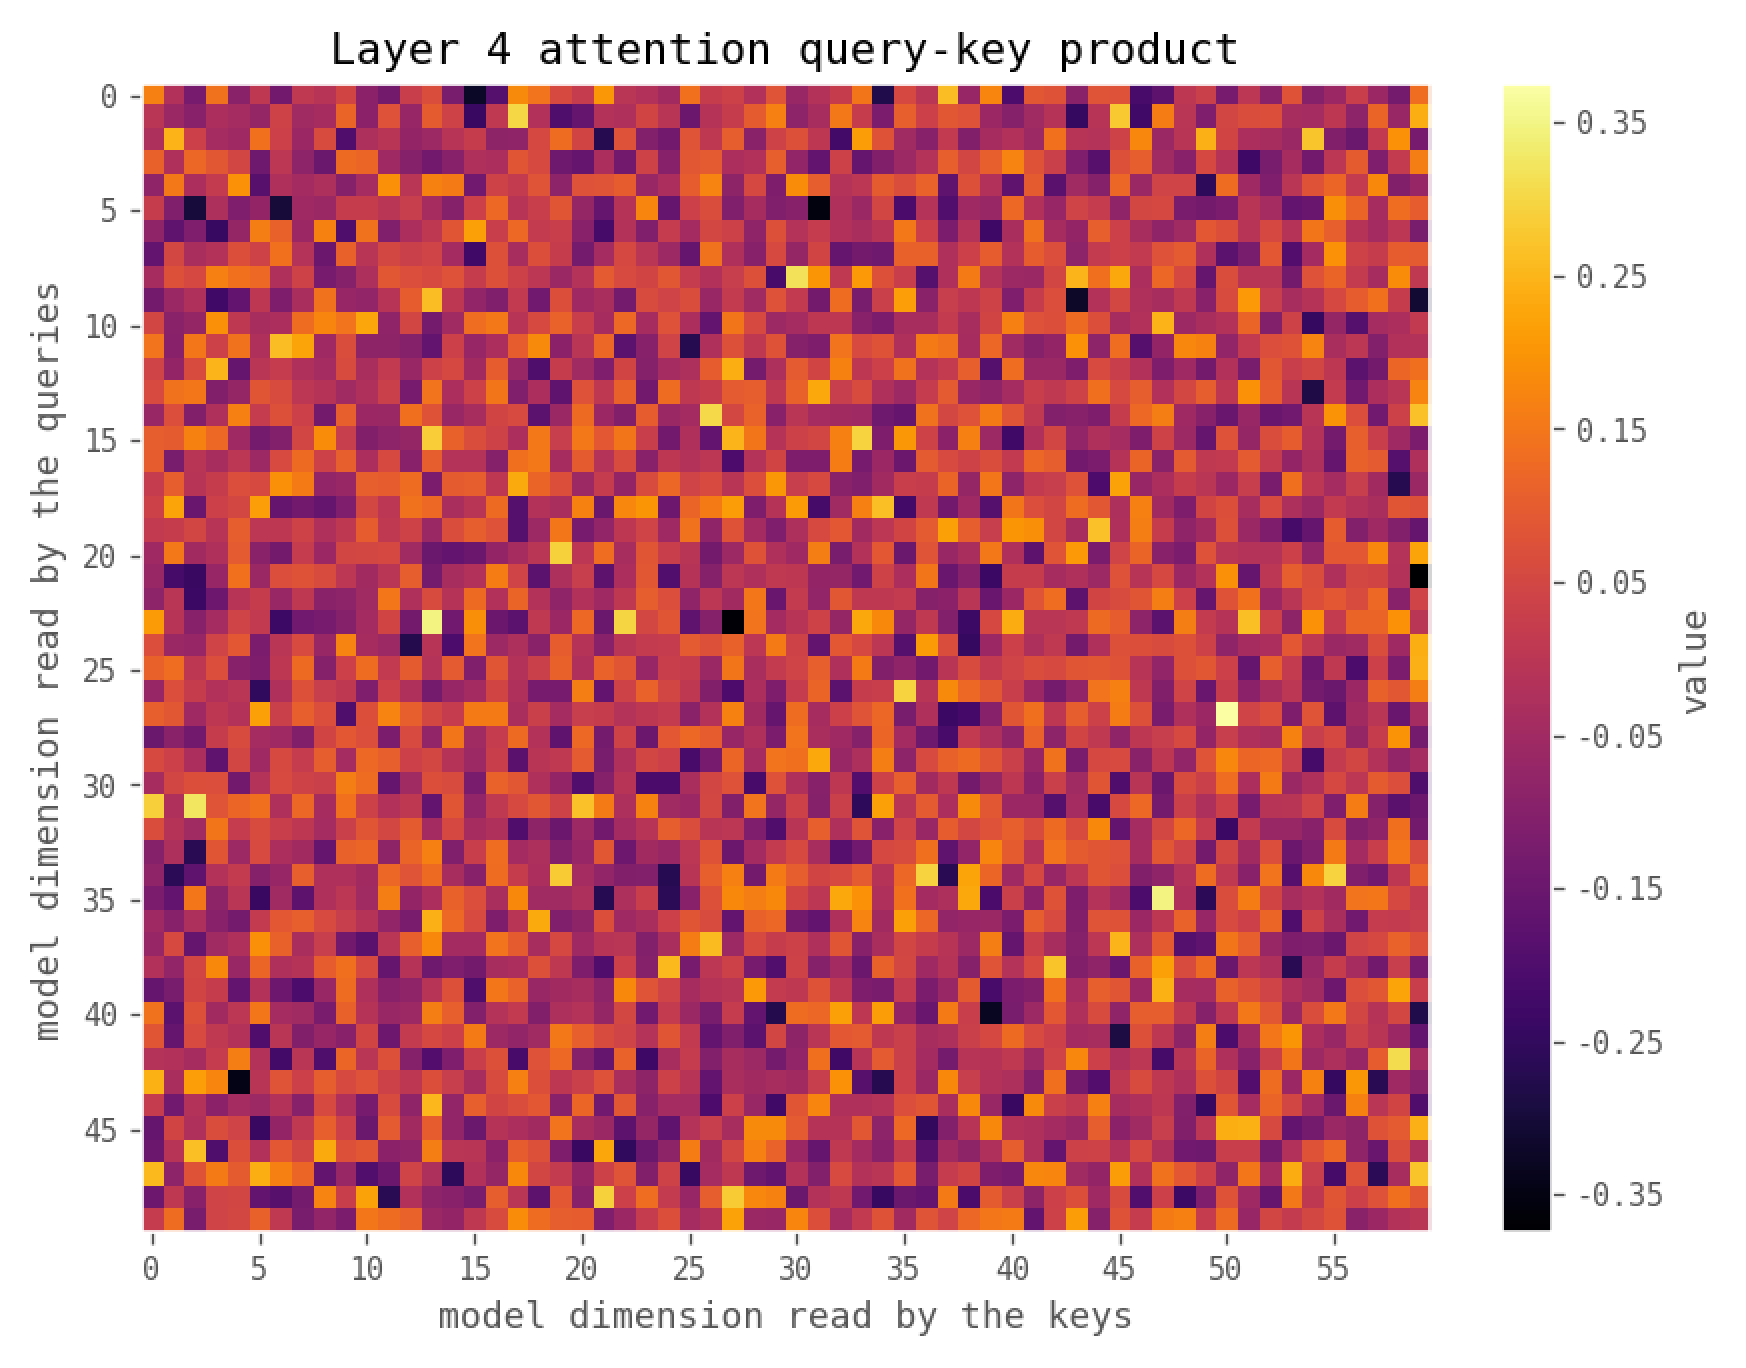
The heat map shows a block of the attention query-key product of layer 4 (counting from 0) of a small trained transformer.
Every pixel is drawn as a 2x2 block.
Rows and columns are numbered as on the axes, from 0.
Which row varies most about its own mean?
23
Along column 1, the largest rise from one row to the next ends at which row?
2
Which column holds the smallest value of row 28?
37
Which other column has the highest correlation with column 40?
10
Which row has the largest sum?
8
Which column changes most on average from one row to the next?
59
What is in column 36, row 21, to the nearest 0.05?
0.15
